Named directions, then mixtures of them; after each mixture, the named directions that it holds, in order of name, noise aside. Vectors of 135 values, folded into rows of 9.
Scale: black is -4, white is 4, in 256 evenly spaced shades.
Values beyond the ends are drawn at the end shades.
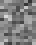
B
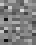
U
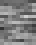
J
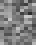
B, J, U.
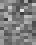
B, J, U.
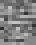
J, U.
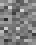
B, U.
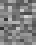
B, J, U.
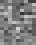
B, J, U.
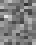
B.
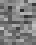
B, J, U.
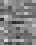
B, J, U.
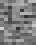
B, J, U.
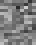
B, J.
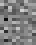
U.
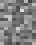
B, U.
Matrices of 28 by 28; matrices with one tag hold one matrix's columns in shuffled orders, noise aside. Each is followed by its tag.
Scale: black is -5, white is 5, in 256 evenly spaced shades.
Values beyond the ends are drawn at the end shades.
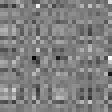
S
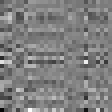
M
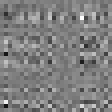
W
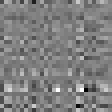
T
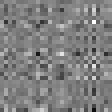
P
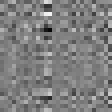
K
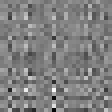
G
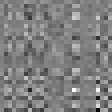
G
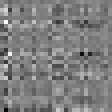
P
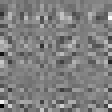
W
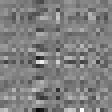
M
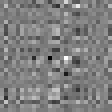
S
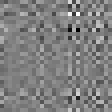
K
